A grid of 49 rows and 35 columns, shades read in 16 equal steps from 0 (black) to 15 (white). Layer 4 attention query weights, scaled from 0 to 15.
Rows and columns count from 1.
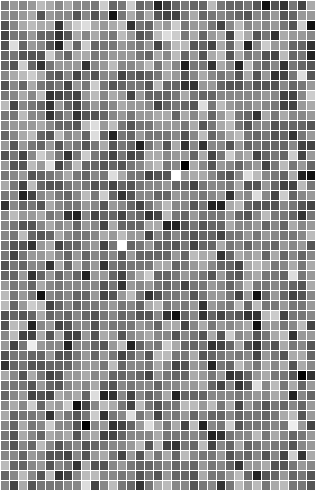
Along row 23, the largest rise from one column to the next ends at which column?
13
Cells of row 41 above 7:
19
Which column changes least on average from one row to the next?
16
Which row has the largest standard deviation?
43
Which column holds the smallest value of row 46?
34
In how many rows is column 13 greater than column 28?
19
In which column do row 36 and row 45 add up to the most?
18
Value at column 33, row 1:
7
